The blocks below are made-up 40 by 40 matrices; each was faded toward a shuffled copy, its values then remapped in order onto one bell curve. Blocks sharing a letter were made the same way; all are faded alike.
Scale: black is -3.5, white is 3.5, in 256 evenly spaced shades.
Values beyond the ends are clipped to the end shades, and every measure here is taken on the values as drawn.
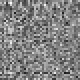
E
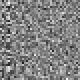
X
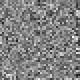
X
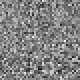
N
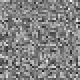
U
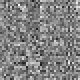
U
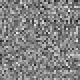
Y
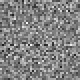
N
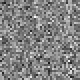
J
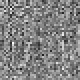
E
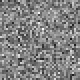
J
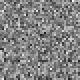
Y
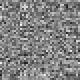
U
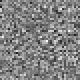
E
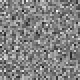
Y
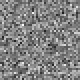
N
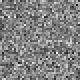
N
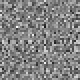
U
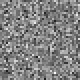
J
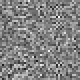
U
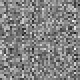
X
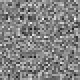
E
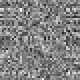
U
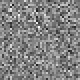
X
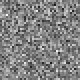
N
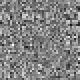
X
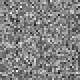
J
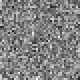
N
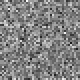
N
